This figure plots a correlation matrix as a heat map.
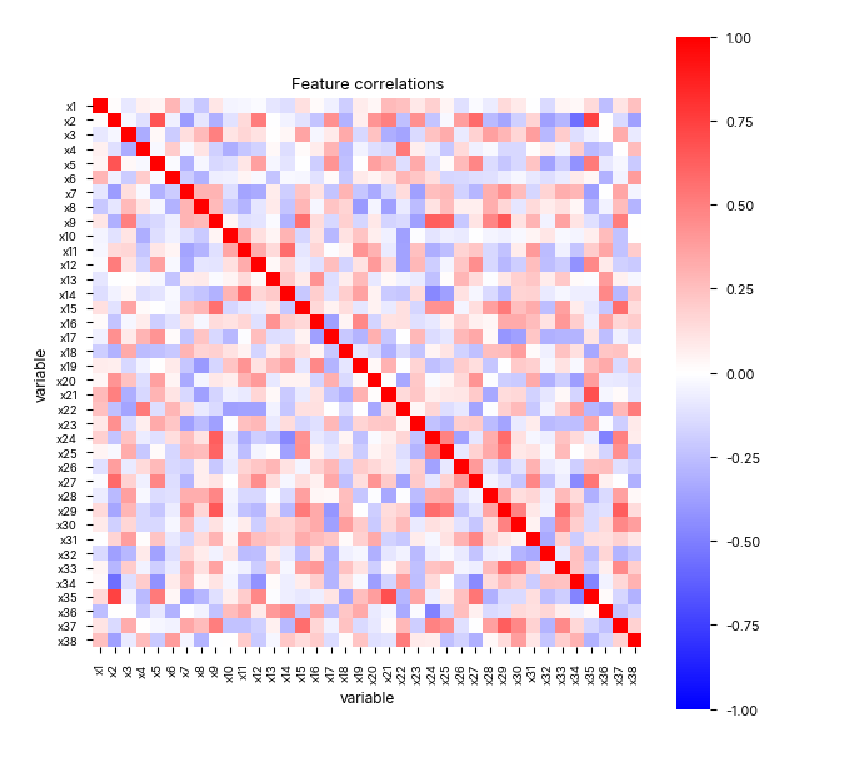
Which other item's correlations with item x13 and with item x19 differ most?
x8
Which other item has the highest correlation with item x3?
x9
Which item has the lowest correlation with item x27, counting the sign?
x34
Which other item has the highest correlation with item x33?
x29
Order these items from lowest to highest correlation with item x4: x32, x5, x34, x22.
x5, x32, x34, x22
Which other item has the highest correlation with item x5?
x2
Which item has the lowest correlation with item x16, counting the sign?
x17
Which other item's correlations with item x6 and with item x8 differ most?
x38
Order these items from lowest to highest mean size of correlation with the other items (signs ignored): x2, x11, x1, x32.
x1, x32, x11, x2
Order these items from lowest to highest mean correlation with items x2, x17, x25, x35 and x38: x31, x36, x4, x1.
x36, x4, x1, x31
